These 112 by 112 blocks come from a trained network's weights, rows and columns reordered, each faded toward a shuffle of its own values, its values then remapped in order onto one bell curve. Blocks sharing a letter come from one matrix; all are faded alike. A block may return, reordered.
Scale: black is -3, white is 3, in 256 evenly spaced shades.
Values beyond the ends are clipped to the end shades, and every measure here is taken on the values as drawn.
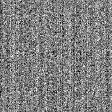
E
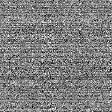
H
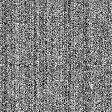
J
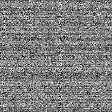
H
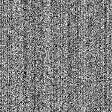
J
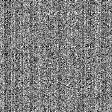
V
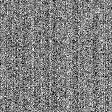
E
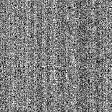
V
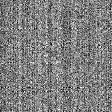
V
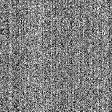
E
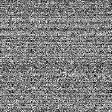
H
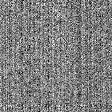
J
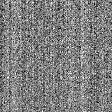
V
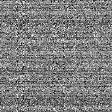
H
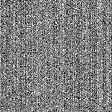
J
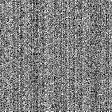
J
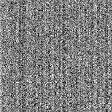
V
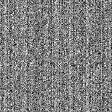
J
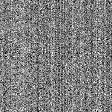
V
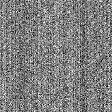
J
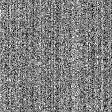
J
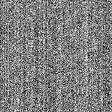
E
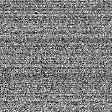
H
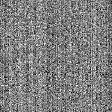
V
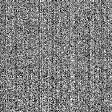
V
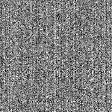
E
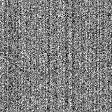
J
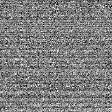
H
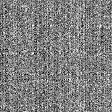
V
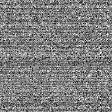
H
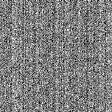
E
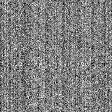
J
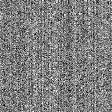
E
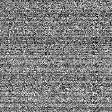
H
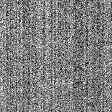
J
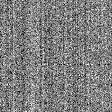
E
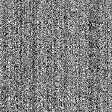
V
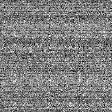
H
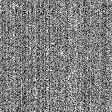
V
